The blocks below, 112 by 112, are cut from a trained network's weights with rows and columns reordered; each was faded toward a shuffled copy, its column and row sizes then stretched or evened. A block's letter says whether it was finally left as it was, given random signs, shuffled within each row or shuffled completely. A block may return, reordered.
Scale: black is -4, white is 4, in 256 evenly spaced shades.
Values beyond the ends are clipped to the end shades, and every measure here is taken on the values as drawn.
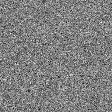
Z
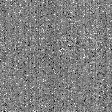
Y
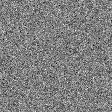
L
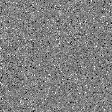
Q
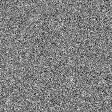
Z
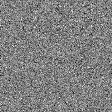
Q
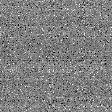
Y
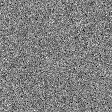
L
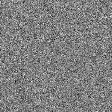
Q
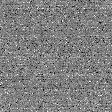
Z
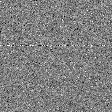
Z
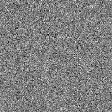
Y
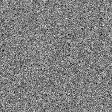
Q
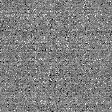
Y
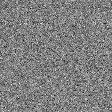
Z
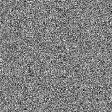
Y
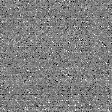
Y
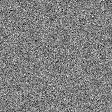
L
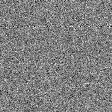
Z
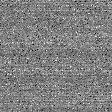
Z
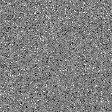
Q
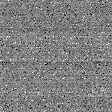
Z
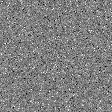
L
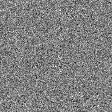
Q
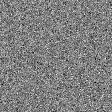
L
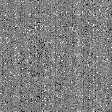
Y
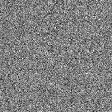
Y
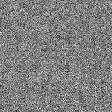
Y
